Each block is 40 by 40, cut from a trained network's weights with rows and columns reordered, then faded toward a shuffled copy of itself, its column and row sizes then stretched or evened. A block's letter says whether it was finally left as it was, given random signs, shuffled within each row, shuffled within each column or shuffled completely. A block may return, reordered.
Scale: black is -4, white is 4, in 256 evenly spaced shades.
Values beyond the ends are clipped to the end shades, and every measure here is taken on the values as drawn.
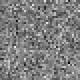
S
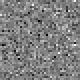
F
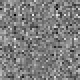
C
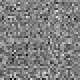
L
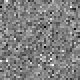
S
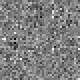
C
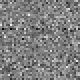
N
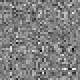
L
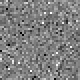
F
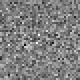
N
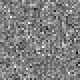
F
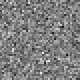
F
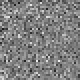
C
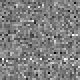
N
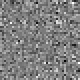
C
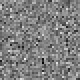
S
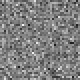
N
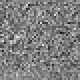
N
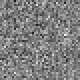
S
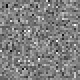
S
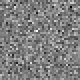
F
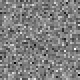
F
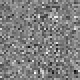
L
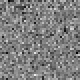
N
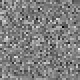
N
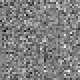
S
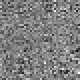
L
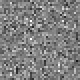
S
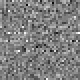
N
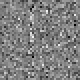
S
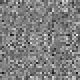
L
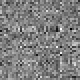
L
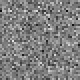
N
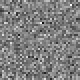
N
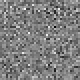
C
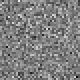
N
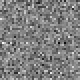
N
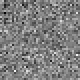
C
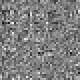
L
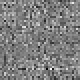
L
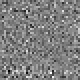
L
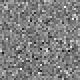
F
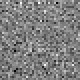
L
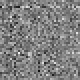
C
